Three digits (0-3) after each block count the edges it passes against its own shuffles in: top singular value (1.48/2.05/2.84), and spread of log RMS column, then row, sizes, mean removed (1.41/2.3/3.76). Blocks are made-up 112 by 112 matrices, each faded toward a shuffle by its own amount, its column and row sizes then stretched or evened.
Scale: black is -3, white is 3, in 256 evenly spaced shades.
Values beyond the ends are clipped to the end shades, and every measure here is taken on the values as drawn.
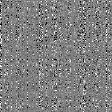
1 3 2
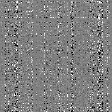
0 3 2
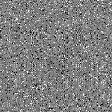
2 1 0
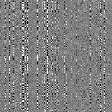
3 3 1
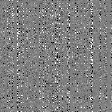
0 3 2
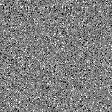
1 1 0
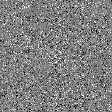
1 1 1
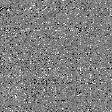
0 1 2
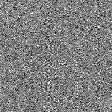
2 1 0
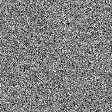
0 1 0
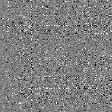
2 2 2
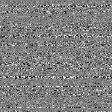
1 0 3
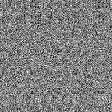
2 0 0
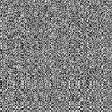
3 2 1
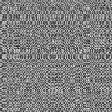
3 1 2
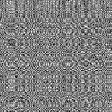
3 0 2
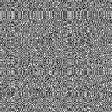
3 1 0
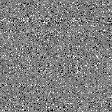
1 1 2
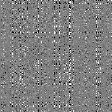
2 3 2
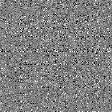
1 2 2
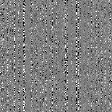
1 3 0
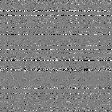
2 1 3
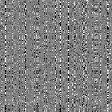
3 3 0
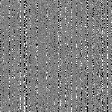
2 3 0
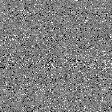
1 1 2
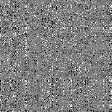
2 2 1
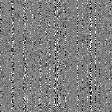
2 3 0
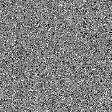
0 1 1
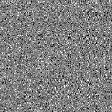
2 1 1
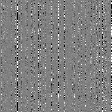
2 3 0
